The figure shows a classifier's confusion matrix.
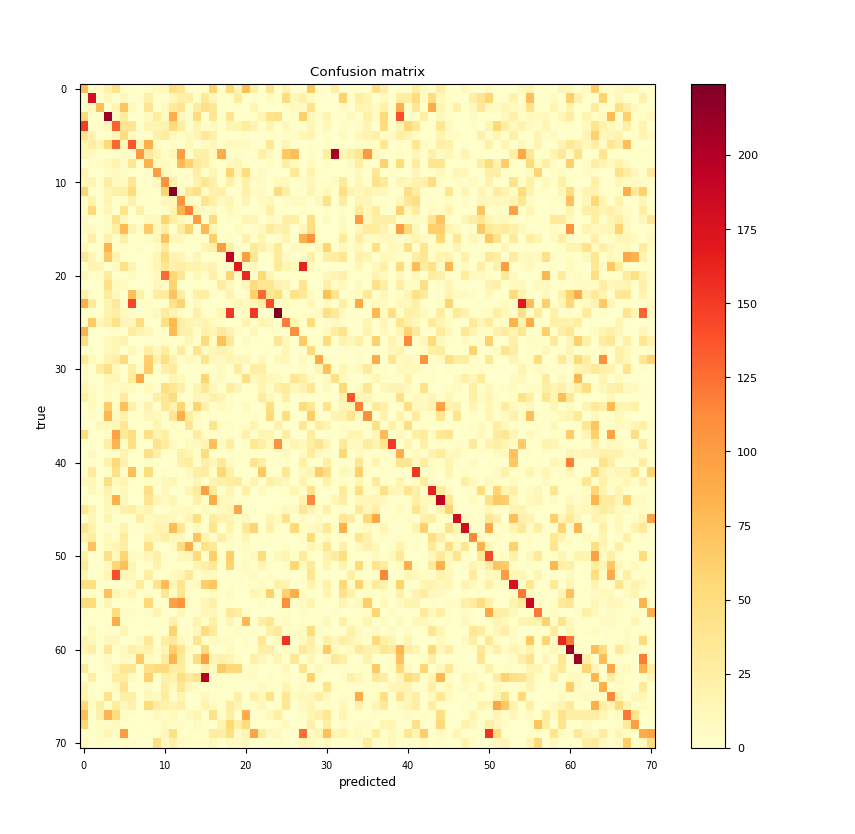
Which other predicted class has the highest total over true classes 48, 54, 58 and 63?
15
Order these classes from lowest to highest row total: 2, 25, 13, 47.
13, 2, 25, 47
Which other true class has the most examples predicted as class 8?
6
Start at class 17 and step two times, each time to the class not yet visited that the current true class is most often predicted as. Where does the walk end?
39
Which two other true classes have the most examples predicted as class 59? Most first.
33, 47
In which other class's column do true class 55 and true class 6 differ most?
4
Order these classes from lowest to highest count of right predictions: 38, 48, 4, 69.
69, 48, 4, 38
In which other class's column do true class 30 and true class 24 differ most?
18
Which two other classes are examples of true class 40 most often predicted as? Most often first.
60, 53
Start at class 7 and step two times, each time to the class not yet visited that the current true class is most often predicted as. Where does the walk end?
61
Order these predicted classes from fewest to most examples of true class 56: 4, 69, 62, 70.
69, 62, 4, 70
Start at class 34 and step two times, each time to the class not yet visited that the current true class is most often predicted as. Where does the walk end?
28
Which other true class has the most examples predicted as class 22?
41
